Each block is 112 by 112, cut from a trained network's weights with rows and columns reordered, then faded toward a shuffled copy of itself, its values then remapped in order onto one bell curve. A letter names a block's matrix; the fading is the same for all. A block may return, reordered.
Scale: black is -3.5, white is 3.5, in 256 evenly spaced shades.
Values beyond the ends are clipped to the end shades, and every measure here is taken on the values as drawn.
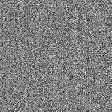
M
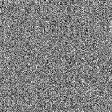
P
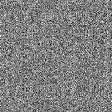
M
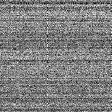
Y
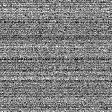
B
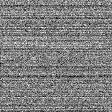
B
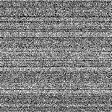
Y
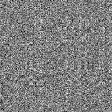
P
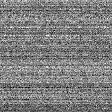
B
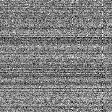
Y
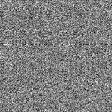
M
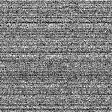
Y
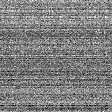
B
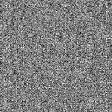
P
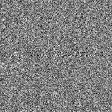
M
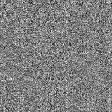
P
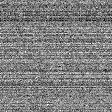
B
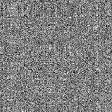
P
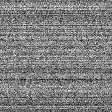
B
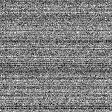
Y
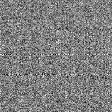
P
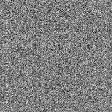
M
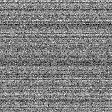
B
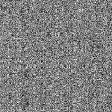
P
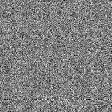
M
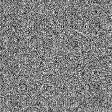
P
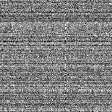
Y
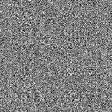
P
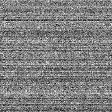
Y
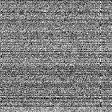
Y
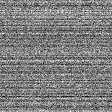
B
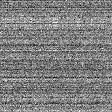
B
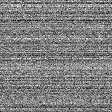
B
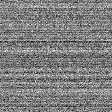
B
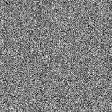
M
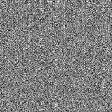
P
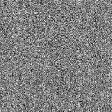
M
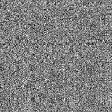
P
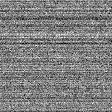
B
